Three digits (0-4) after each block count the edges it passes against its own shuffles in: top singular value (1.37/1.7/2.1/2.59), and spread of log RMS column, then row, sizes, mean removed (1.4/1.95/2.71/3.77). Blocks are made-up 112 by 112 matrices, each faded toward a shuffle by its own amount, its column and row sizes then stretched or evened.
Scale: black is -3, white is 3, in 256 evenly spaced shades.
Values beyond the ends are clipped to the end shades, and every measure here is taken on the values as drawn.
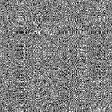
4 2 1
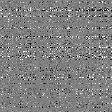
3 3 4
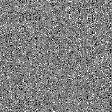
2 2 0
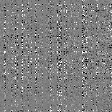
2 4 3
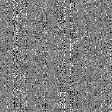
2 4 0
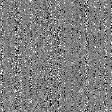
1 4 0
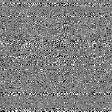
3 2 4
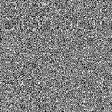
3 1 1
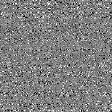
2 0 3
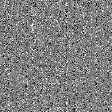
1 3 0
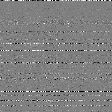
4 0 4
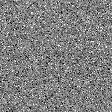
1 0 0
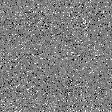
1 0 2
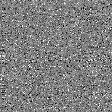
2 0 1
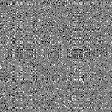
4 2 2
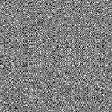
4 1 1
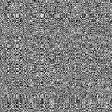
4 2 2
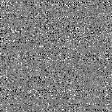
0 2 3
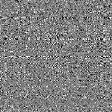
3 1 3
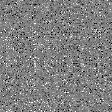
2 1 2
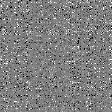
1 3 3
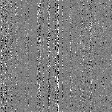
1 4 0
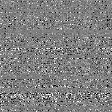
2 1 4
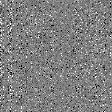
0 3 1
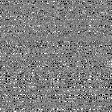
2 1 4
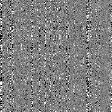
3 4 1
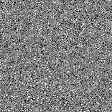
1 0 1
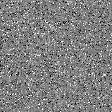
1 0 1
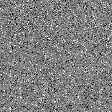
0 1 0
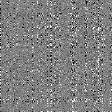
3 4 3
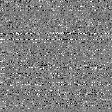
2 0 4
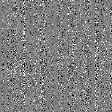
1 4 1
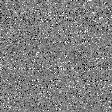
1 0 2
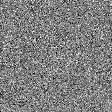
0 0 0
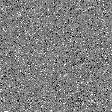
1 1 0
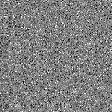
3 0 0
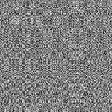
4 0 2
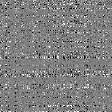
3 3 4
